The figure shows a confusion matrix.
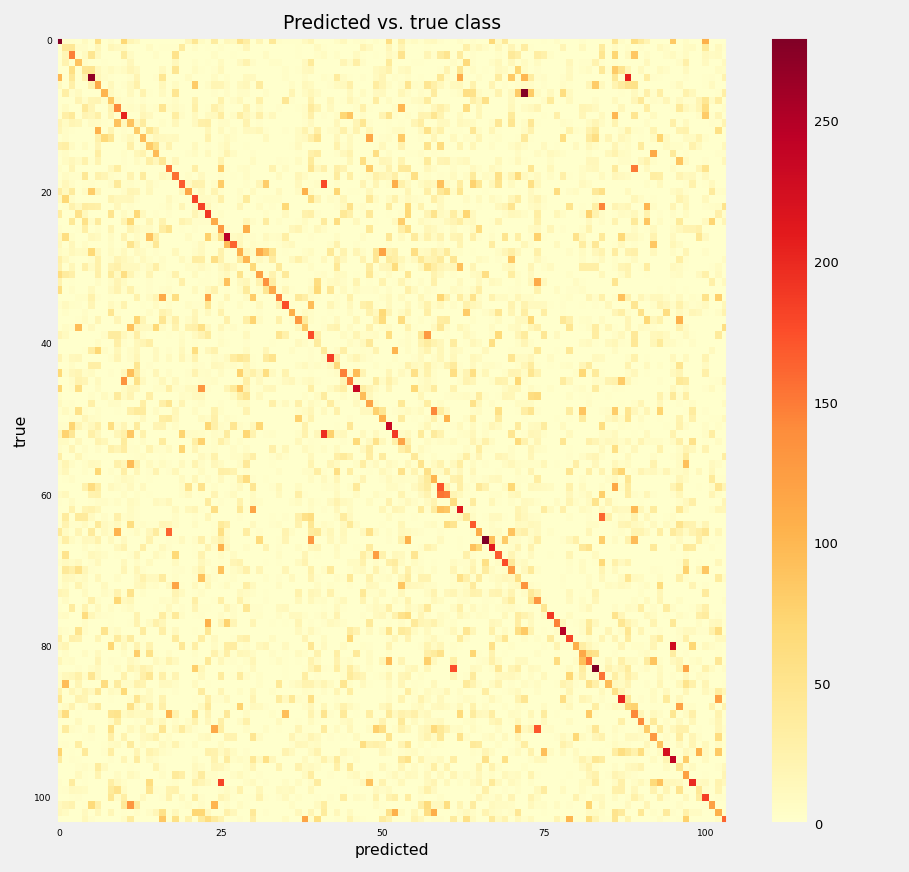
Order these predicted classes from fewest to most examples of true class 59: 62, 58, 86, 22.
58, 62, 22, 86
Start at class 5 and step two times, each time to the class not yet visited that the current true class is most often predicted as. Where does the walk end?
96
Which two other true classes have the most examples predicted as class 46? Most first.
44, 53
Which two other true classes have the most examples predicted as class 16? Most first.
34, 103
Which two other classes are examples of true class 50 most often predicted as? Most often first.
60, 37
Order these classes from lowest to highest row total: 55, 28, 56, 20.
55, 56, 20, 28
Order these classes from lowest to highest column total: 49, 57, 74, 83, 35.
35, 49, 74, 83, 57
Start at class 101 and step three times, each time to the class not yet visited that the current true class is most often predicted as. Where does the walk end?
53
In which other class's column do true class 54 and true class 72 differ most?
18
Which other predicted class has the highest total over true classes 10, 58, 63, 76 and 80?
95
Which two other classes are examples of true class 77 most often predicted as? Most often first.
23, 26
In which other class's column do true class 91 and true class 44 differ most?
74
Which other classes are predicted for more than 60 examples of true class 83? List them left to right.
21, 61, 97
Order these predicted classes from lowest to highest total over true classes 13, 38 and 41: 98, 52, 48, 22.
98, 22, 52, 48
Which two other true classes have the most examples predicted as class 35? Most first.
89, 22
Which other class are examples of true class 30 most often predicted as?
62
